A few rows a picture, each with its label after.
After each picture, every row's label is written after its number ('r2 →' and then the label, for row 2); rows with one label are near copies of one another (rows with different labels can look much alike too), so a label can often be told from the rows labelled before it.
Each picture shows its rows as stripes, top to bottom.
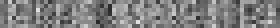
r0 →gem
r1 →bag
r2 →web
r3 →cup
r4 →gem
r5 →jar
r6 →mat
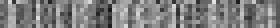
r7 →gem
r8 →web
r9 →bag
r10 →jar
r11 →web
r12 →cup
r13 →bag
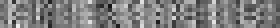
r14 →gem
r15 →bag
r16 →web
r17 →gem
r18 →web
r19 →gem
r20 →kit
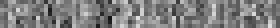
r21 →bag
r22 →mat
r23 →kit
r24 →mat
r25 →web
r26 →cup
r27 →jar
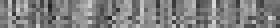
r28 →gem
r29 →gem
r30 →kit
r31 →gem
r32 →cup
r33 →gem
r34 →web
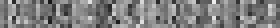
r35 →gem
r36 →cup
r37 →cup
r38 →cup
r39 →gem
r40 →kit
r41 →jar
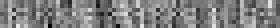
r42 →jar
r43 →jar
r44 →gem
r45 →bag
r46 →gem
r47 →mat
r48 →kit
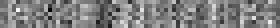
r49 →cup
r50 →mat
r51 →kit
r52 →bag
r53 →mat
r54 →jar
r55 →bag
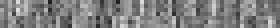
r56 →kit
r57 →mat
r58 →kit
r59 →gem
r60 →jar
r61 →cup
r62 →jar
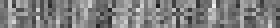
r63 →gem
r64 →gem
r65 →web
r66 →mat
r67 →web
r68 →bag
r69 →jar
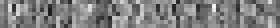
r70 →jar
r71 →gem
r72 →gem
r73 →kit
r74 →bag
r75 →jar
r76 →cup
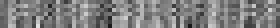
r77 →cup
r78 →mat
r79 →cup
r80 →mat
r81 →bag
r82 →web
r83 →web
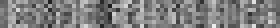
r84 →mat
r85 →bag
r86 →kit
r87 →cup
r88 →bag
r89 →cup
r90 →mat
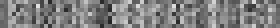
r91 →mat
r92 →web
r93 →cup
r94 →gem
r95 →bag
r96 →bag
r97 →mat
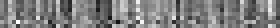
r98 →jar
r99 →jar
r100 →jar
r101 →cup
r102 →web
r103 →kit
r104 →cup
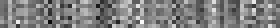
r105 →mat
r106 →jar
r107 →mat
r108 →mat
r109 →jar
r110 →kit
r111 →cup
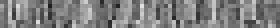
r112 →mat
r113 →kit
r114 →gem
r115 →gem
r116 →gem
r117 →web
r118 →cup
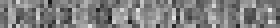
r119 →kit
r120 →mat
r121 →jar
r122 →web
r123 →web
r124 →cup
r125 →gem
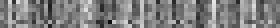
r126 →gem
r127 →mat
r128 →mat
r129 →gem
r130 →gem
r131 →bag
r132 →mat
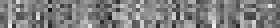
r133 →kit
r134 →jar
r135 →kit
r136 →web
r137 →web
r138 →mat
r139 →gem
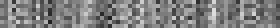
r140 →gem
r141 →web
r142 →gem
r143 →mat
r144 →web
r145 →kit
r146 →bag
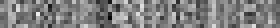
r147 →bag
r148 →kit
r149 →kit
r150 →web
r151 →bag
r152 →cup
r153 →mat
